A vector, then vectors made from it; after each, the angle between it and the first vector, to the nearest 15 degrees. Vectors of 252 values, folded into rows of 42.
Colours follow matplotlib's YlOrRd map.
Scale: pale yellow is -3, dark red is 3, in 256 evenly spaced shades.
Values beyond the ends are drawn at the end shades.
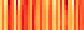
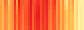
105 degrees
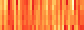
30 degrees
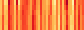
15 degrees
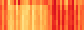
135 degrees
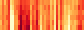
75 degrees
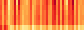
150 degrees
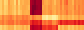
75 degrees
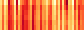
15 degrees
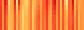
165 degrees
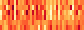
60 degrees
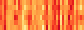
135 degrees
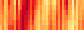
45 degrees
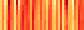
15 degrees
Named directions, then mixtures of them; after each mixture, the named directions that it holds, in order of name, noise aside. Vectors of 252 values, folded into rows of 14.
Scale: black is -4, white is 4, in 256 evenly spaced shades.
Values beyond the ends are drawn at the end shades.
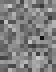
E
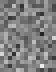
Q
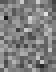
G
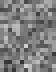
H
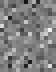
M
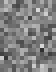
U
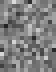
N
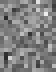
G, M, U.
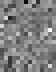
H, M.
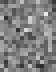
G.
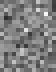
G, Q, U.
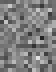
E, G.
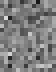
G, M, Q.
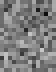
G, U.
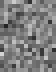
N.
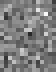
G, U.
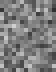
G, H, Q.
